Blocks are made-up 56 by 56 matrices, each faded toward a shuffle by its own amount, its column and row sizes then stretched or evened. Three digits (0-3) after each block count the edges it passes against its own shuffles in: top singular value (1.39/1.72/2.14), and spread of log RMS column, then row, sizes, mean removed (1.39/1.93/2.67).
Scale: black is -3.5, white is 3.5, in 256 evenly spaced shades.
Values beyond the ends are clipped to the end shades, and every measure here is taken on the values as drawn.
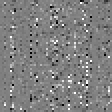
0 3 0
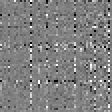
2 3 2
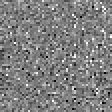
0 1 0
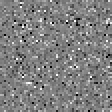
0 1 1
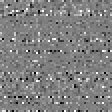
1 0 3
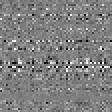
3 1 3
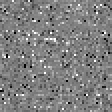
0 0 2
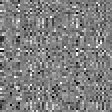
3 2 0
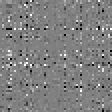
2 3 2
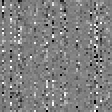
1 3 0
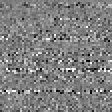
0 0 3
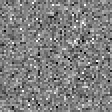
1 1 0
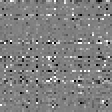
3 2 3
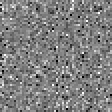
2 2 0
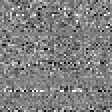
0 0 3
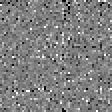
0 1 1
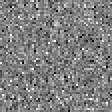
2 0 1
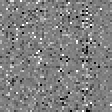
1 2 0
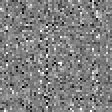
1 2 0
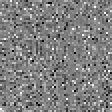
2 1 0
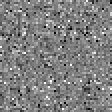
1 1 1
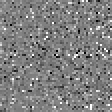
0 1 1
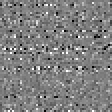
1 1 3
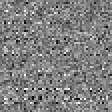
2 1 2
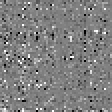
0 2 2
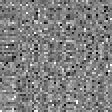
3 1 0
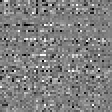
0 2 3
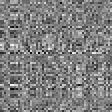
3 1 3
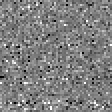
0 0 2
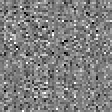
2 2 1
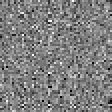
2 1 0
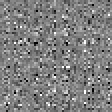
1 3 2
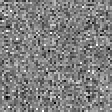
2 1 0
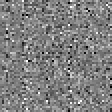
0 2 1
